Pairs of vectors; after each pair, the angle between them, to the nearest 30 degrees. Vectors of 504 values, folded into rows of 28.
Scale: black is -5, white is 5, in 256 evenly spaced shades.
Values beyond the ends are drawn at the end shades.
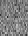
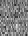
30 degrees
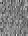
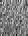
150 degrees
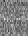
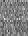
30 degrees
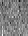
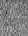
60 degrees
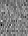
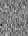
60 degrees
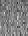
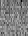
60 degrees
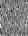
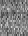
90 degrees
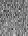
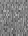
150 degrees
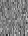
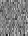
30 degrees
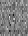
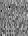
60 degrees
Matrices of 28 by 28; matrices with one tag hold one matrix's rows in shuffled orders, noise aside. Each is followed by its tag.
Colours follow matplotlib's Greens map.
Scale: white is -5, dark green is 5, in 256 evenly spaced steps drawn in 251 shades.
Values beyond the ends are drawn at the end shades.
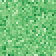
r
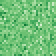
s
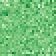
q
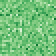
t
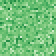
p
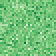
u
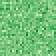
t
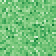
r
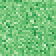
r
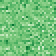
q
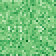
t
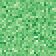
r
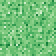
t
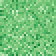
u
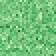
t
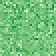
p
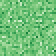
t
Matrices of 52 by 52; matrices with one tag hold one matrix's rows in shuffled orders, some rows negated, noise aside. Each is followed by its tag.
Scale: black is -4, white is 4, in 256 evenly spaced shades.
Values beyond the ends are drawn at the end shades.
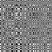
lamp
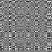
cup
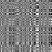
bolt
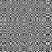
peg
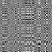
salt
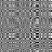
bolt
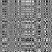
salt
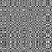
peg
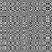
peg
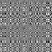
peg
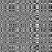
bolt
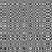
peg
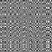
peg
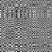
lamp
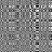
bolt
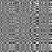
bolt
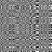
bolt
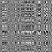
salt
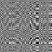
bolt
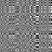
bolt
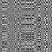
salt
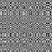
peg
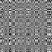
cup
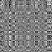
cup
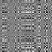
salt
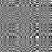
bolt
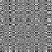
cup
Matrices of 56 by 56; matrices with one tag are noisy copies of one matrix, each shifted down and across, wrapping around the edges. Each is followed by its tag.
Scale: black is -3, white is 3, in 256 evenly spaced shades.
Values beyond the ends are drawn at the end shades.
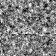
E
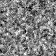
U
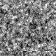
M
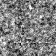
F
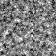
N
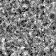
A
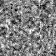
U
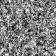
U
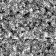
E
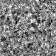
A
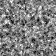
A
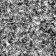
F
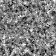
A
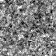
M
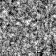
U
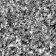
U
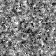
F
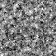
N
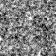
F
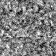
E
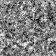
U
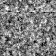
E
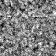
E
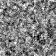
U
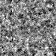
A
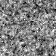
M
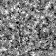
N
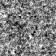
F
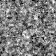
F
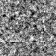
E
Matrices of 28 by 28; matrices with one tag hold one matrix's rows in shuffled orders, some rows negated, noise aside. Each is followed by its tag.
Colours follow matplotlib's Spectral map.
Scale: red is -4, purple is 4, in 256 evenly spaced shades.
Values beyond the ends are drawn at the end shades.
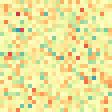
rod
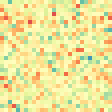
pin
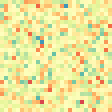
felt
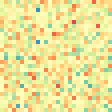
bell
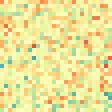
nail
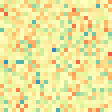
bell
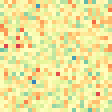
bell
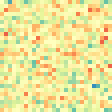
nail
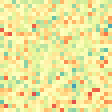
nail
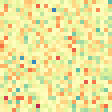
bell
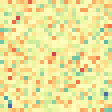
pin
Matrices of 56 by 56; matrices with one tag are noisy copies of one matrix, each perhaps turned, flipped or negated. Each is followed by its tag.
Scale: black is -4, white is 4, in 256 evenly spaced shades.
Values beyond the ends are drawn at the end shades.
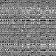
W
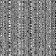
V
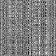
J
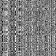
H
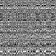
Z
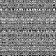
V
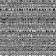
V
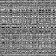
J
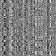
Z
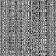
J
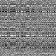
W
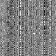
W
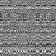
Z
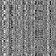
Z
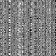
V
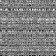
V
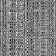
J
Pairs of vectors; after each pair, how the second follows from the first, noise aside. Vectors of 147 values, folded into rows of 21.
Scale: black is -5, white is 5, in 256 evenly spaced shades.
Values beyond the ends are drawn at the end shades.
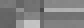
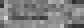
wrapped around, negated.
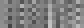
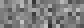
sign-scrambled.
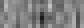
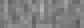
reversed, negated, shrunk.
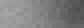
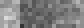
wrapped around, negated.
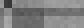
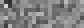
sign-scrambled.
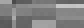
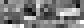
wrapped around, scaled up.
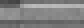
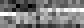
wrapped around, scaled up.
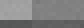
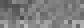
negated, partly zeroed.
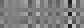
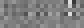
negated, partly zeroed.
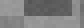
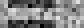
wrapped around, scaled up.
